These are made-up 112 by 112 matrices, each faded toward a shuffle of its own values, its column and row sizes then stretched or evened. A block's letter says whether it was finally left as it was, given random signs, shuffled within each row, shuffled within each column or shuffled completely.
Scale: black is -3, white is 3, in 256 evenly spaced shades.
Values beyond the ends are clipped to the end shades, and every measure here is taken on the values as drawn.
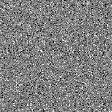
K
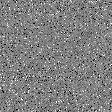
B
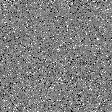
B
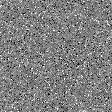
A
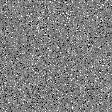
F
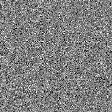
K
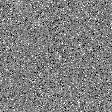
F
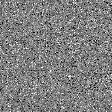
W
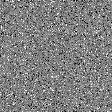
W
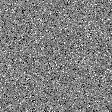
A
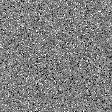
F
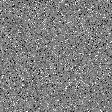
A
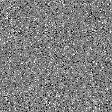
K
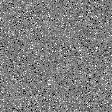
F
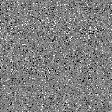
K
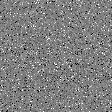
B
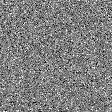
A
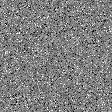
A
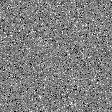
A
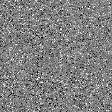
K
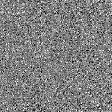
K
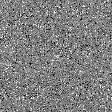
B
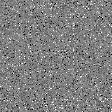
W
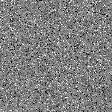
F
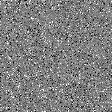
W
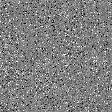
F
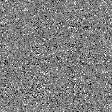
K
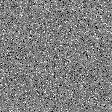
A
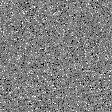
A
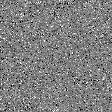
B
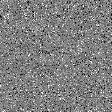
W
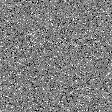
B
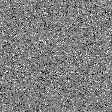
B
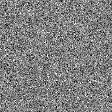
W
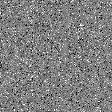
F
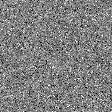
B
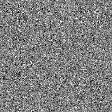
W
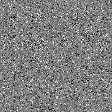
W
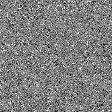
W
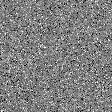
A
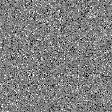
K
